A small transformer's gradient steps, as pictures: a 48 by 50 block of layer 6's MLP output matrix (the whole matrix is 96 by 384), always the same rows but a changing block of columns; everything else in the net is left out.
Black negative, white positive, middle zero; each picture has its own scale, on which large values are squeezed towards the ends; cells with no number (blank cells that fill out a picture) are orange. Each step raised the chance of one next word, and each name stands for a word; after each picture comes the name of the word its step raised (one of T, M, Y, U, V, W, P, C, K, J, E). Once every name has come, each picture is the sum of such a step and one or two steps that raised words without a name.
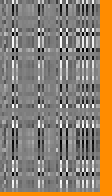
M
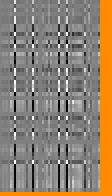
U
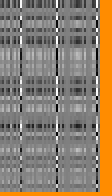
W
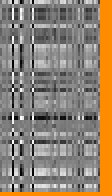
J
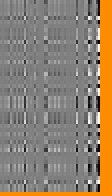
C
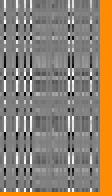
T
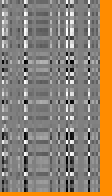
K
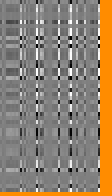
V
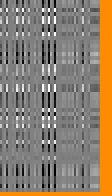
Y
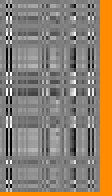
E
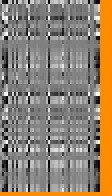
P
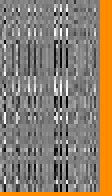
C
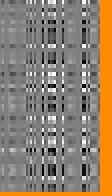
C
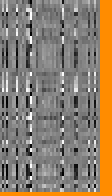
J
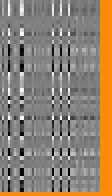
J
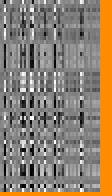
J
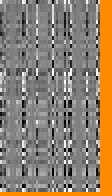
V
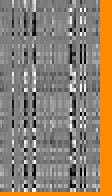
Y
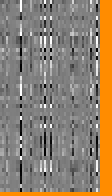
M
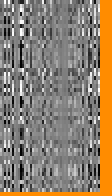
V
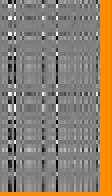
P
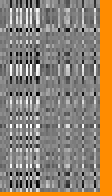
Y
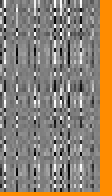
Y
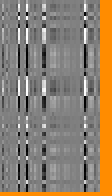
W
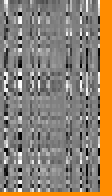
T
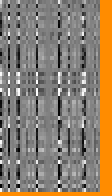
E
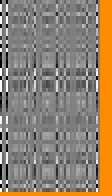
T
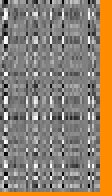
J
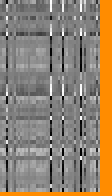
P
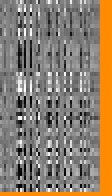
J
